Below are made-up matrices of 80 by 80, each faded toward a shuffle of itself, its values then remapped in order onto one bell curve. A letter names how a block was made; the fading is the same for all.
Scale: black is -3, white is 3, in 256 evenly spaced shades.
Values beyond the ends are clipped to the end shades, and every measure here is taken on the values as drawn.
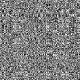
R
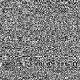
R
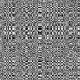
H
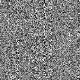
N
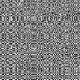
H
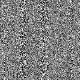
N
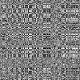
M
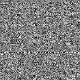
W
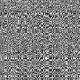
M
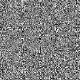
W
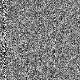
N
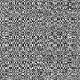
M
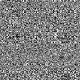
R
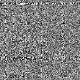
W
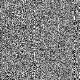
N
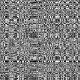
M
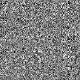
W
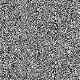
N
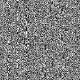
N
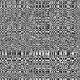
H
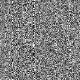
N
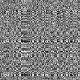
M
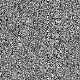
N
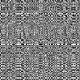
M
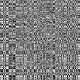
H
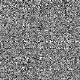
W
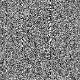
N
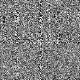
W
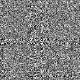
W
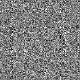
W
